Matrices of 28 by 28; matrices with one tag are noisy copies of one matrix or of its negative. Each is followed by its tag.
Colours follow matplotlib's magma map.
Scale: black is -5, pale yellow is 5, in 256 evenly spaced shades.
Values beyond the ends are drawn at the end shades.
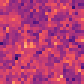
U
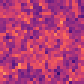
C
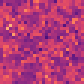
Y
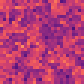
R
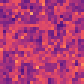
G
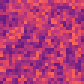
U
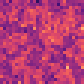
R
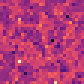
G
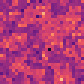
R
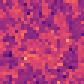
C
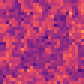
C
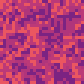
R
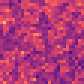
G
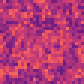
C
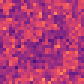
C
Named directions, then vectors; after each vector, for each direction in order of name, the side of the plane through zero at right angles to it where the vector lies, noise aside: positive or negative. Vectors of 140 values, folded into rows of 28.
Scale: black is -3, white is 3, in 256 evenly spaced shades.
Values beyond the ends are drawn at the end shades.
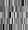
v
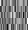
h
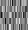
positive, negative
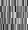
positive, positive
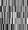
positive, positive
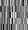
positive, positive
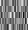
positive, negative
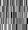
negative, negative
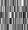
positive, negative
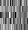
negative, negative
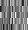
positive, positive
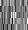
positive, positive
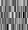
positive, negative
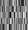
negative, positive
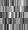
positive, negative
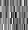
negative, negative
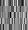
negative, positive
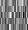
positive, negative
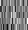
positive, positive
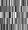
positive, positive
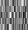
positive, negative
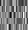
negative, positive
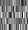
negative, positive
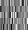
positive, positive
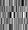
negative, positive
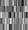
negative, positive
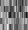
negative, positive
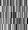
negative, negative
